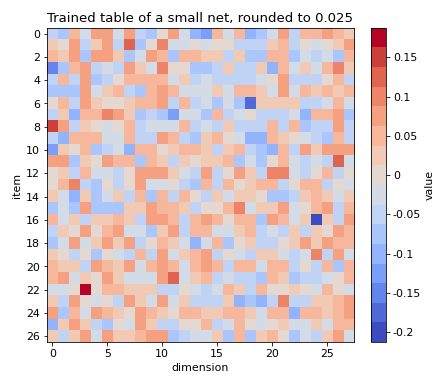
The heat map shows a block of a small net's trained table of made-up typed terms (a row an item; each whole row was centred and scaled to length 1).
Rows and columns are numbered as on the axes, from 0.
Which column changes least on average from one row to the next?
22
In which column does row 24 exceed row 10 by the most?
0
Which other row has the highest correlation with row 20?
16
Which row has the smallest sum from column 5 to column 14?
7
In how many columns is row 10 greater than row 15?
11
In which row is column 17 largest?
15
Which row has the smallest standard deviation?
24
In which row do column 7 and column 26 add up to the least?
2
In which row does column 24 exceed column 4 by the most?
19
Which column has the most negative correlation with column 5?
8
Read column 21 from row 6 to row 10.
0.025 -0.05 -0.05 0.025 0.05
